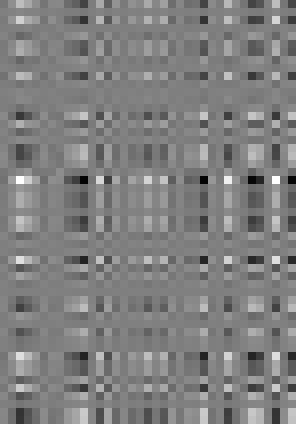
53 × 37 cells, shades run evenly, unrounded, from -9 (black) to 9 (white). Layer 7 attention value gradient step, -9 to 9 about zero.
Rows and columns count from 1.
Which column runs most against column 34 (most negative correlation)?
28
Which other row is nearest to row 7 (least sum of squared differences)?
26
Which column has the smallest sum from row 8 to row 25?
32
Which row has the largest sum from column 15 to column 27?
23
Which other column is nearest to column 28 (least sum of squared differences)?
16
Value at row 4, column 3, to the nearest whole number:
0
